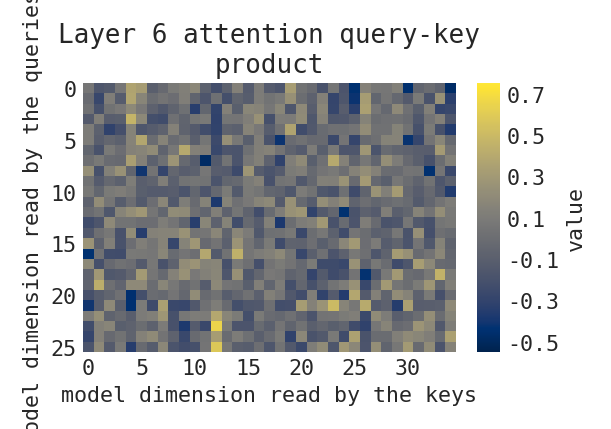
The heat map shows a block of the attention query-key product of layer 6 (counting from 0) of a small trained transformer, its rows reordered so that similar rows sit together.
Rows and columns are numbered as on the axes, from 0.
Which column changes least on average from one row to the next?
15
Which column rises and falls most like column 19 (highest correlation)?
4
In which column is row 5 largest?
5
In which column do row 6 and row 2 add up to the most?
26
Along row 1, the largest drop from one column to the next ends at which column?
34
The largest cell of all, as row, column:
23, 12
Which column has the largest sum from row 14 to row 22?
25
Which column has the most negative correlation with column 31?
16
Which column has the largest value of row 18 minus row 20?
33
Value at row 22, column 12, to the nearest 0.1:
0.4
